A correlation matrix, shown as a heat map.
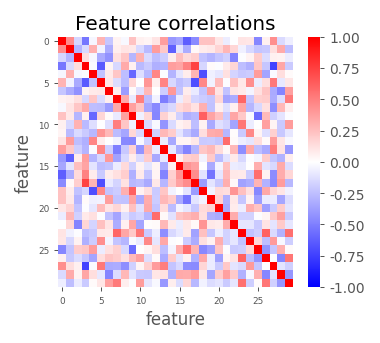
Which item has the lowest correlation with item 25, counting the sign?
9
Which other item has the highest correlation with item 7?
23
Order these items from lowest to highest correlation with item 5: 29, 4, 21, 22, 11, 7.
4, 7, 21, 29, 22, 11
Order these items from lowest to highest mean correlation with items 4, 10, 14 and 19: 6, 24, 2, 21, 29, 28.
28, 21, 24, 2, 29, 6
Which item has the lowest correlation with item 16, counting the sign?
0
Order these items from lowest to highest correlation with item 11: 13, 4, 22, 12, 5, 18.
4, 12, 22, 18, 13, 5
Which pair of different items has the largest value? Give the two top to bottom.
3, 17
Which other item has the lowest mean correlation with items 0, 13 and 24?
16
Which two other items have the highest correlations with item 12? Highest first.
21, 4
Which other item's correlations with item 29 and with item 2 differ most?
6
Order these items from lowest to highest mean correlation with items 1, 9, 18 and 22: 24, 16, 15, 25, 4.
25, 4, 16, 15, 24
